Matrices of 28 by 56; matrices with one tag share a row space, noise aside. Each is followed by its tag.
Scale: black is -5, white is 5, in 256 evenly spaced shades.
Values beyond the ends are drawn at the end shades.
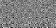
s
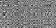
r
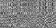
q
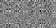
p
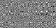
s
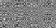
r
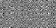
s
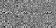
r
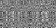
s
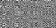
r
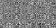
p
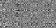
r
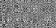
r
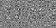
p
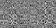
q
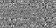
q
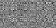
q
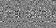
p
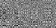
r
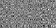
s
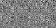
s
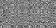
s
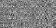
q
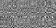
q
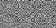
p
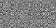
s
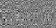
r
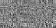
q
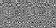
p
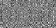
s
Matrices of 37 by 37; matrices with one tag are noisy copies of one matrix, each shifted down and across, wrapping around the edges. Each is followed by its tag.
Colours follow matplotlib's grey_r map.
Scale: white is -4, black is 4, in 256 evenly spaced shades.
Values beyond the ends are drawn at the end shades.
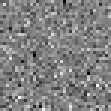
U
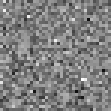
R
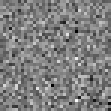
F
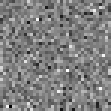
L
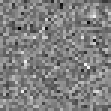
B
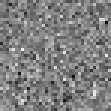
L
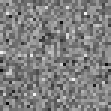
R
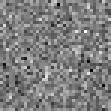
L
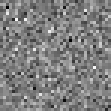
U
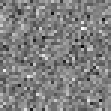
R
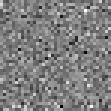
F
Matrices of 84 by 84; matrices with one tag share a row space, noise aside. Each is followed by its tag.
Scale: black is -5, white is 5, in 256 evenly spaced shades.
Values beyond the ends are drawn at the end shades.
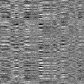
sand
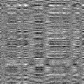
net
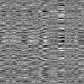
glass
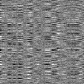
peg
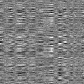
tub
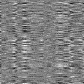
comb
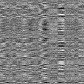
glass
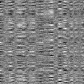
tub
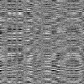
peg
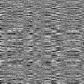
peg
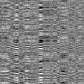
sand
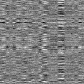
glass
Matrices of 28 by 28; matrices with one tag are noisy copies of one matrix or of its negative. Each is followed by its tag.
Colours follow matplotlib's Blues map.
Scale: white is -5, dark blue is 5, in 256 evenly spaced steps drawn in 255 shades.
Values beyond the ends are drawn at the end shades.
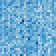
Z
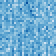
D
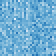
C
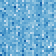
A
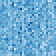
D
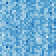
A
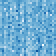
Z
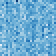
A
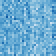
C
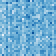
A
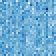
A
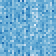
C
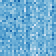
C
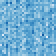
A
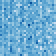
Z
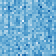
Z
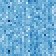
C
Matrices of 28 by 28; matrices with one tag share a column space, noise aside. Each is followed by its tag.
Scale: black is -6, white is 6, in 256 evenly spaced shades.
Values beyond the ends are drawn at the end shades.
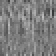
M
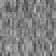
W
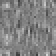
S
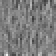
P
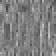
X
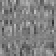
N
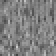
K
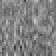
K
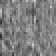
K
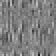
S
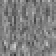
K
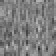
K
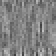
X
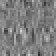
S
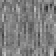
X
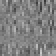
N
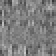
N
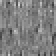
S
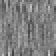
X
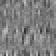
S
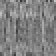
M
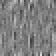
P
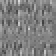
N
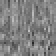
K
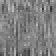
X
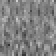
K
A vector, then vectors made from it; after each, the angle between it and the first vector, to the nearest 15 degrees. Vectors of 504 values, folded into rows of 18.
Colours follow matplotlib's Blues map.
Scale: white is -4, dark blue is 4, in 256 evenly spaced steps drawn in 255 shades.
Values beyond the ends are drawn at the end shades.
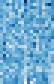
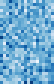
135 degrees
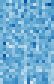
15 degrees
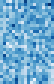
30 degrees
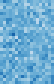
105 degrees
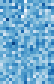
120 degrees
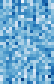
90 degrees
